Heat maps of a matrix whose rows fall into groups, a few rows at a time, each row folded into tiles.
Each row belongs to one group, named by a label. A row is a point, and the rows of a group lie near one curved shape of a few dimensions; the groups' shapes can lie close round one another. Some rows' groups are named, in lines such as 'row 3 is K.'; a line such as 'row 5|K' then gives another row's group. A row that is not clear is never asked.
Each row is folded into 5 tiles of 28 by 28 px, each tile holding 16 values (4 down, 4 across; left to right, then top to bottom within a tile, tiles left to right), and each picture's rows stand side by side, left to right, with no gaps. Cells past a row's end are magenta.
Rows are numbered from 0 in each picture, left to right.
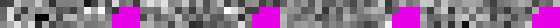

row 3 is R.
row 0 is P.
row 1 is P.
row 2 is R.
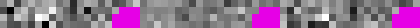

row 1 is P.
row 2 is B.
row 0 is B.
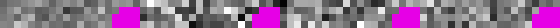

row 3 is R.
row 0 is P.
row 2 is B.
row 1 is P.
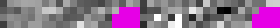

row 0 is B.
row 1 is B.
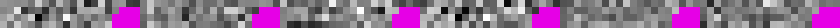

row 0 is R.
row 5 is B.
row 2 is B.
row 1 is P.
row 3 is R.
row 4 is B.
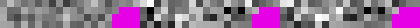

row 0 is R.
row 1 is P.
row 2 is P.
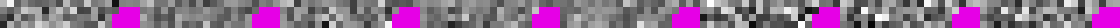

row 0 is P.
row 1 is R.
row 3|B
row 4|B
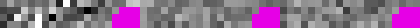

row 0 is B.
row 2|B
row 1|R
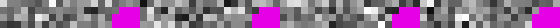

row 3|R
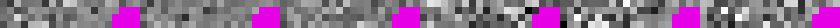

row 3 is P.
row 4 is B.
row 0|B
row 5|R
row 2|B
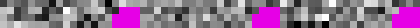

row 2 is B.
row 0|R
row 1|R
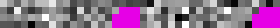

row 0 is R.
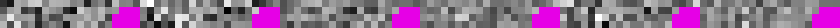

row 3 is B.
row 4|R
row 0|P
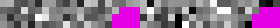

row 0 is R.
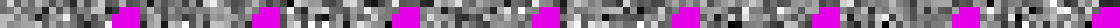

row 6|R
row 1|B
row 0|R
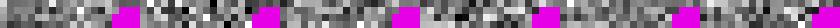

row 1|R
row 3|R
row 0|B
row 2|B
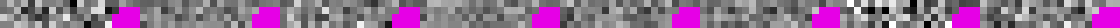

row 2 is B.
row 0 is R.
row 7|R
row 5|P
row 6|R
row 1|P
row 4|P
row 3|P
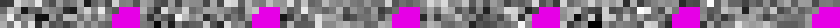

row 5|P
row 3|P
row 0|P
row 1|R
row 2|P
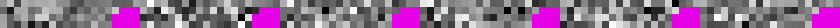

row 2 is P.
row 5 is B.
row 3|P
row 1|P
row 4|P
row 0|B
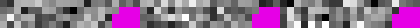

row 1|R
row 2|B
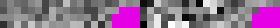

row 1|B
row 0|P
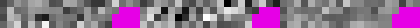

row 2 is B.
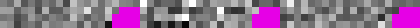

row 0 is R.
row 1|B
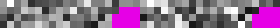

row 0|P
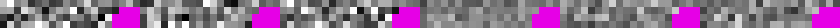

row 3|P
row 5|B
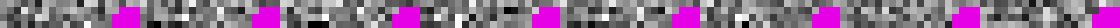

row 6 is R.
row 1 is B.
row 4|B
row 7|R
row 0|R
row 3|B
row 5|R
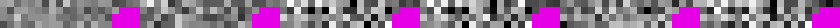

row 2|R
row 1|P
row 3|R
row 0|P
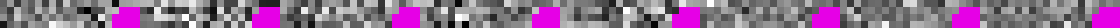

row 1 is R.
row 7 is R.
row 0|P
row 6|B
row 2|R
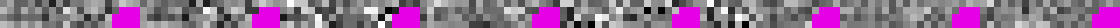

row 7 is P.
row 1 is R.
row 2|P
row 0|R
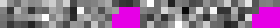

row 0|R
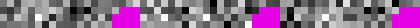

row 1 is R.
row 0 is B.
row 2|P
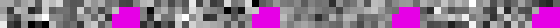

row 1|P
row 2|R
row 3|R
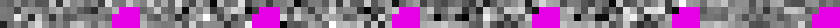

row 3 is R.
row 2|P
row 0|B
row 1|R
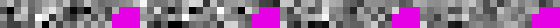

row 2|B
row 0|B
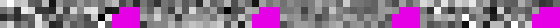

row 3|R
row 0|P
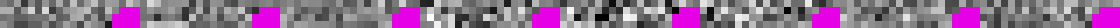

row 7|R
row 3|P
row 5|P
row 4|R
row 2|R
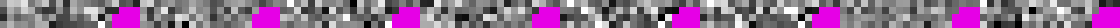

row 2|R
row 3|P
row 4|P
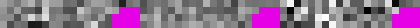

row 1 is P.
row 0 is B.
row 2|P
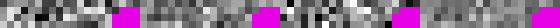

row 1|R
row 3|R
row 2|B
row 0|R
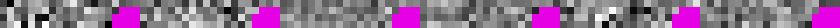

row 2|P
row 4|B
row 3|P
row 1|P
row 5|B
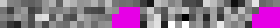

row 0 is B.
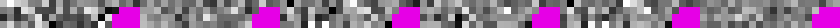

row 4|B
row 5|B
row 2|B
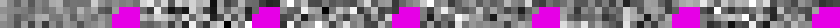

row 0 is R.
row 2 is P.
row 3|P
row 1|R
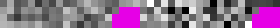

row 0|R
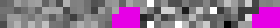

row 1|P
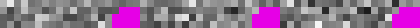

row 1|B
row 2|P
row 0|P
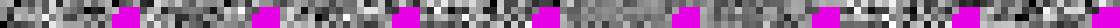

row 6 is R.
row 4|R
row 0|P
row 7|R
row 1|P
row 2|R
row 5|R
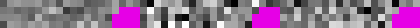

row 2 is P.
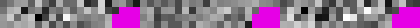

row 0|R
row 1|R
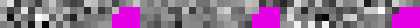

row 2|P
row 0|R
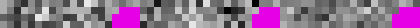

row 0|R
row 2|R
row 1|P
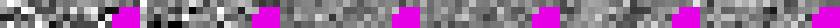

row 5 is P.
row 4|B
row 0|P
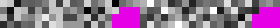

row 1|P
